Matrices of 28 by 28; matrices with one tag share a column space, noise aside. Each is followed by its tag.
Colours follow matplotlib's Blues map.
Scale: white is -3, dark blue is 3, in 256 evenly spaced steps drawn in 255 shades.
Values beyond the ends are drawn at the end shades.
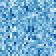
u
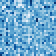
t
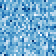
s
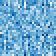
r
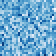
s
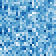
u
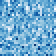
u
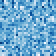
t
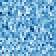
u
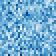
u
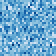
u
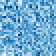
t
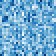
t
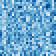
t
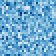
u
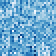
r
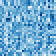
t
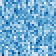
r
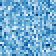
u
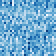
r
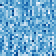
r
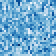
u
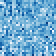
r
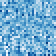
r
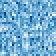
s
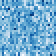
t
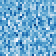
s
